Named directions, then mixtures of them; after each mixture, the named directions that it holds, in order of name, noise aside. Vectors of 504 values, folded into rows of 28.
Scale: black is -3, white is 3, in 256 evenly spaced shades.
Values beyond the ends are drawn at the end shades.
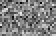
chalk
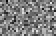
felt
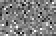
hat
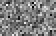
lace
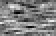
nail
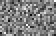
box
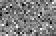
hat.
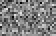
chalk.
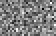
felt.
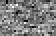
felt, lace, nail.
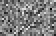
box, felt, lace.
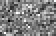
box, nail.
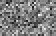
chalk, felt, lace.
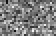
felt, nail.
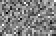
box, felt, hat.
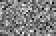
box, felt, hat.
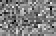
chalk, felt, lace.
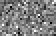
box, hat.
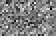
chalk, felt, lace.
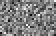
box.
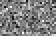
chalk, hat.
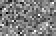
chalk, hat, lace.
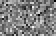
box, lace.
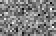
box, chalk, felt.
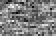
chalk, lace, nail.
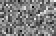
box, lace.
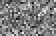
box, chalk, lace.
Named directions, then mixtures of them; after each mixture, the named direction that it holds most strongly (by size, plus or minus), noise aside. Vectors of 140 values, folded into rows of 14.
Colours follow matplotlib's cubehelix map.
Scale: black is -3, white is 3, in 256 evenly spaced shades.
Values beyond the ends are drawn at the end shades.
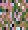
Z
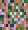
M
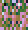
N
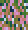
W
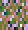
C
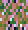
C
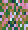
C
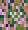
M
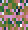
N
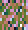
C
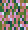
C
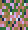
M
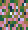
M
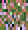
Z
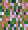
C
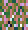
C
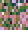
N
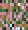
Z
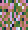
Z
